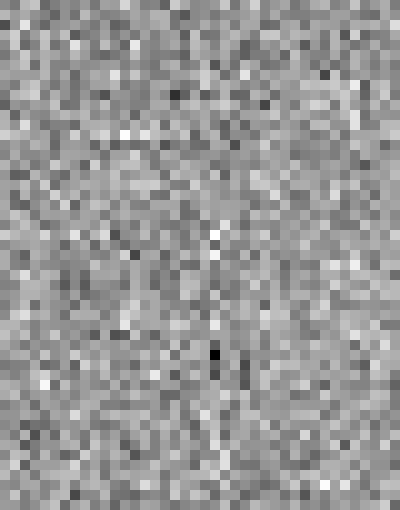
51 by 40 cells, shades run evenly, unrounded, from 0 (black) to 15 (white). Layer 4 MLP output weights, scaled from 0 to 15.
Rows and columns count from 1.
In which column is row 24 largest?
22
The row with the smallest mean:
15
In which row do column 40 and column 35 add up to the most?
49
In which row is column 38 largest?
37
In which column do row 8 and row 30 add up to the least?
23
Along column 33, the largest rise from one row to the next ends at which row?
9
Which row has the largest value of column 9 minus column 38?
2
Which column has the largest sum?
36
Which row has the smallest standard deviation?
16
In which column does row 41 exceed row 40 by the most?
18
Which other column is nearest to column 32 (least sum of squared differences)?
29
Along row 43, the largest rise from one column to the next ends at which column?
21
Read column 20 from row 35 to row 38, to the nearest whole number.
11 11 8 11
